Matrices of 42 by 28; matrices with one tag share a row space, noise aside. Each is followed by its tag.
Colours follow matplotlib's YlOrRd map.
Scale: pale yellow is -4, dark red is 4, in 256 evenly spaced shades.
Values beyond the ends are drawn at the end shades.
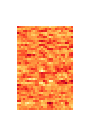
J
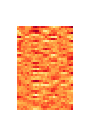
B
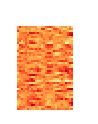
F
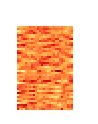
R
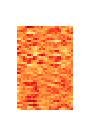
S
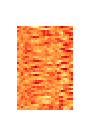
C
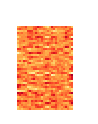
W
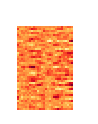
F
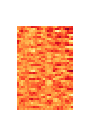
F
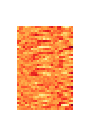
C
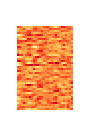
S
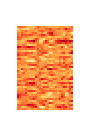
J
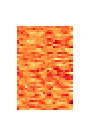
F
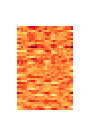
W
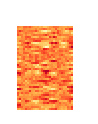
B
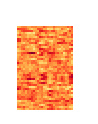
J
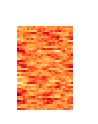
R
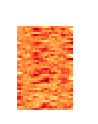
B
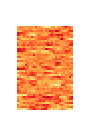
R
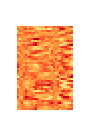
C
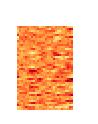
F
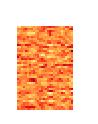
J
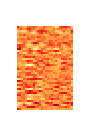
S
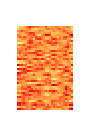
W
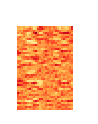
S
